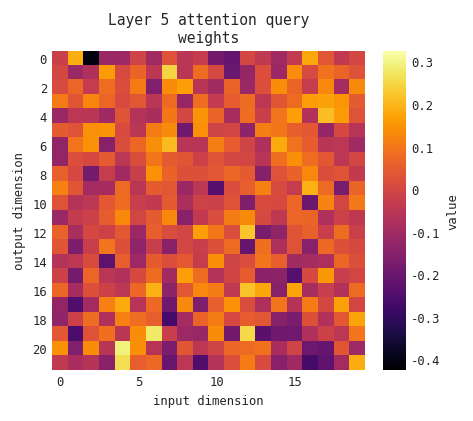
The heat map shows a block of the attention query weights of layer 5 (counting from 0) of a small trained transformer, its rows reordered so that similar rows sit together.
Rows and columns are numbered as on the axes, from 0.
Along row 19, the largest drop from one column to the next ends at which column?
13
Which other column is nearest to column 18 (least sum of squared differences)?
10
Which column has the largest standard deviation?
7
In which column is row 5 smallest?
8
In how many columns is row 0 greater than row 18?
8
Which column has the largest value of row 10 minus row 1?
11
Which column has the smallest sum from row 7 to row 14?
5
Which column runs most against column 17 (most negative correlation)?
4
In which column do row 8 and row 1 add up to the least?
2
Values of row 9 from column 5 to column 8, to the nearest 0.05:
-0.05 0.05 0.05 -0.1
